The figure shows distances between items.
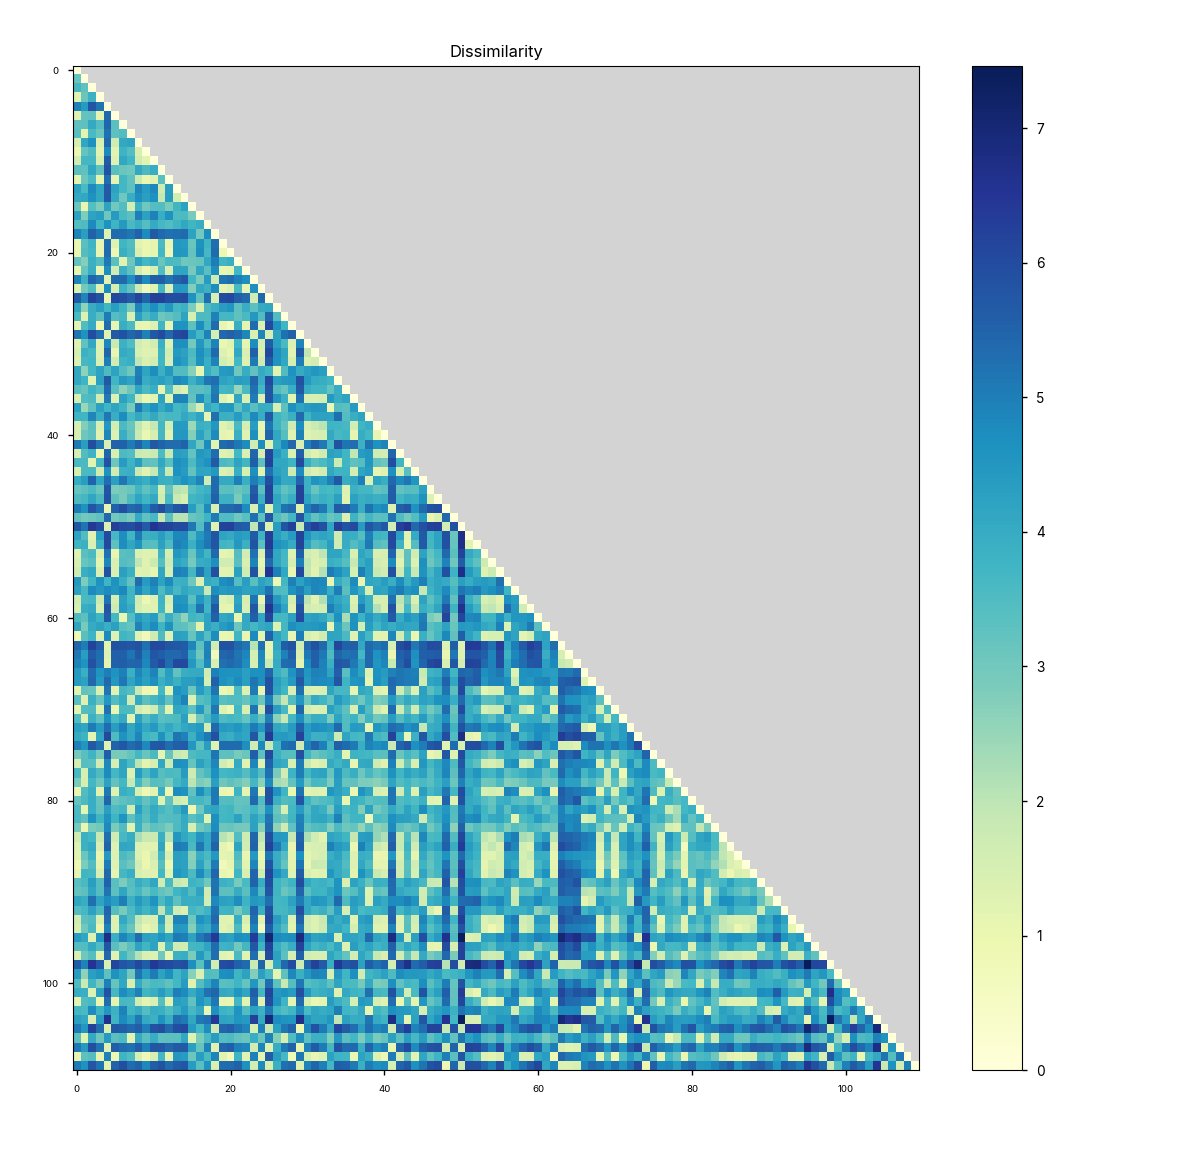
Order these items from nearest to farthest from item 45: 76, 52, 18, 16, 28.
28, 76, 16, 18, 52
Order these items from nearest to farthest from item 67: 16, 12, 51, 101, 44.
12, 16, 44, 51, 101
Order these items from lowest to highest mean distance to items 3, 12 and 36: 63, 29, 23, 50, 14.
14, 23, 29, 63, 50
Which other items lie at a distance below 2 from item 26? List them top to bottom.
16, 33, 37, 56, 61, 99
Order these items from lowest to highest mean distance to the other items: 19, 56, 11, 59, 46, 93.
19, 93, 59, 46, 11, 56
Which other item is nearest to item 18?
64
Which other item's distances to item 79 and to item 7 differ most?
85
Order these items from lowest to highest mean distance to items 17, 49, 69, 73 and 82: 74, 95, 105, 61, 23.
61, 95, 23, 74, 105
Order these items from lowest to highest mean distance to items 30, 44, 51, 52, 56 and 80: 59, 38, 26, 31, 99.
31, 59, 26, 99, 38
